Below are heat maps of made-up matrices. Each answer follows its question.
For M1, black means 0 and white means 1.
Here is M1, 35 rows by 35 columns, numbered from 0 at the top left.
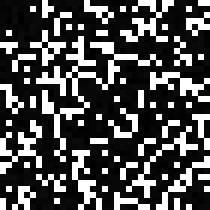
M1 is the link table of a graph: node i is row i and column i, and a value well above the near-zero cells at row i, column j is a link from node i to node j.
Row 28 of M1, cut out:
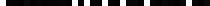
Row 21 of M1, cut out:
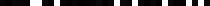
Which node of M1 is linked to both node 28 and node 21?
node 31
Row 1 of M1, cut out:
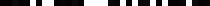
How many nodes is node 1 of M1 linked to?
12
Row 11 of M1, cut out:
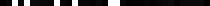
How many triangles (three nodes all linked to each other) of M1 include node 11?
5
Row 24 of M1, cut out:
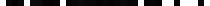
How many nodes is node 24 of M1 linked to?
10
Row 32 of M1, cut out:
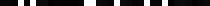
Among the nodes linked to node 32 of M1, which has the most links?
node 27
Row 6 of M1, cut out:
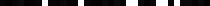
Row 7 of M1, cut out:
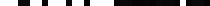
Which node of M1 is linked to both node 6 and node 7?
node 13
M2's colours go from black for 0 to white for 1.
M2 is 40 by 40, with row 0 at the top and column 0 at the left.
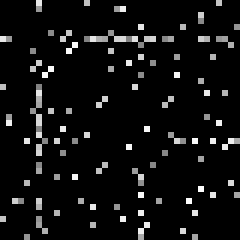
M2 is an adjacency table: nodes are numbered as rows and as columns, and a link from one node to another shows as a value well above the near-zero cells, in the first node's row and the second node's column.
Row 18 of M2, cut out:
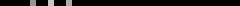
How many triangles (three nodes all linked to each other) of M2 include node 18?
3
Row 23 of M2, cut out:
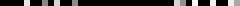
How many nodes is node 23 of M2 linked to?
10
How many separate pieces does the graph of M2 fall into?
3
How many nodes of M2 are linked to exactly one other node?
5
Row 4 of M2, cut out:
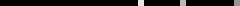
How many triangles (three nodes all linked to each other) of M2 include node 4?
2
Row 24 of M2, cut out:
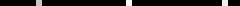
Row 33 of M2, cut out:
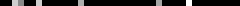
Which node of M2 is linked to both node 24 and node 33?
node 6
